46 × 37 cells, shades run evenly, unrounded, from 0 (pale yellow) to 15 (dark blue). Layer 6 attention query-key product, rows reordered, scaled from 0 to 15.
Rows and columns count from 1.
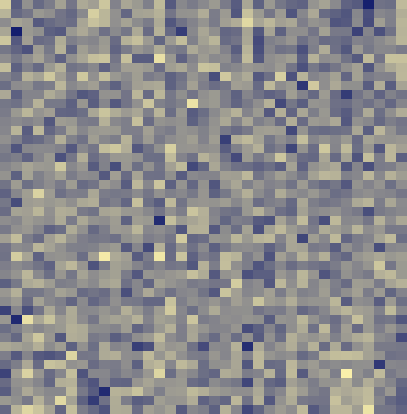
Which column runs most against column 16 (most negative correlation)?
15
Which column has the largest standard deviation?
34
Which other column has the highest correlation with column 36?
16
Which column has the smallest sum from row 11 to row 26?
13
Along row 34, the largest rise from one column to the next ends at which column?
32
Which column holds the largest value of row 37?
23
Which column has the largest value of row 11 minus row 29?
2
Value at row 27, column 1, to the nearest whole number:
6
